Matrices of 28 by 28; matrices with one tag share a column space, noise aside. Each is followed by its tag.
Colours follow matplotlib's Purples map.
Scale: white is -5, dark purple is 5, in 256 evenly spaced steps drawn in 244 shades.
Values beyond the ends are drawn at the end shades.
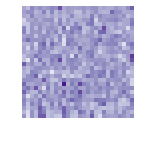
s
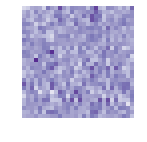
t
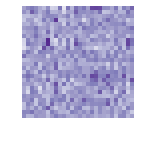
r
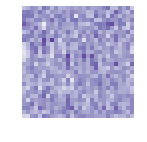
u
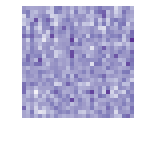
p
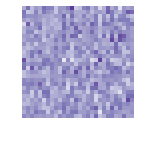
t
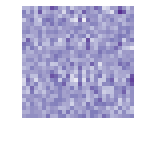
r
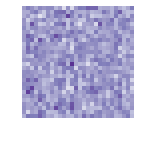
u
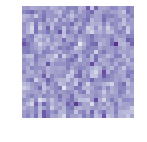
s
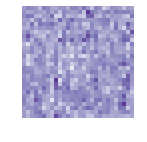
u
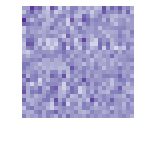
r
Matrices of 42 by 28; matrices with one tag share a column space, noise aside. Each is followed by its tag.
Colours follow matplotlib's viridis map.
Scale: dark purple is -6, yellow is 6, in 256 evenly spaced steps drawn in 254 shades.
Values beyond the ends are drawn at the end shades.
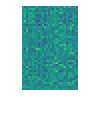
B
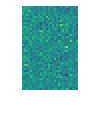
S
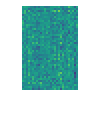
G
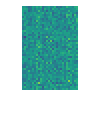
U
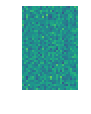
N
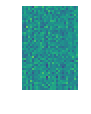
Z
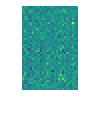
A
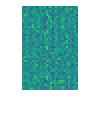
Z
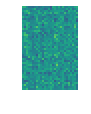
Z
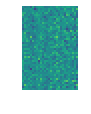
U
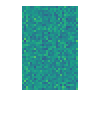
U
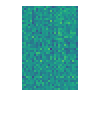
B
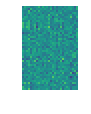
Z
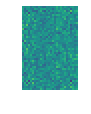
G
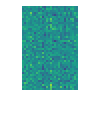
U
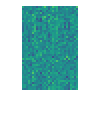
Z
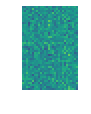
G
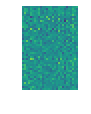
S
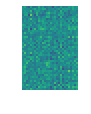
U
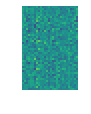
S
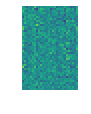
B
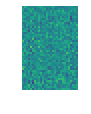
A
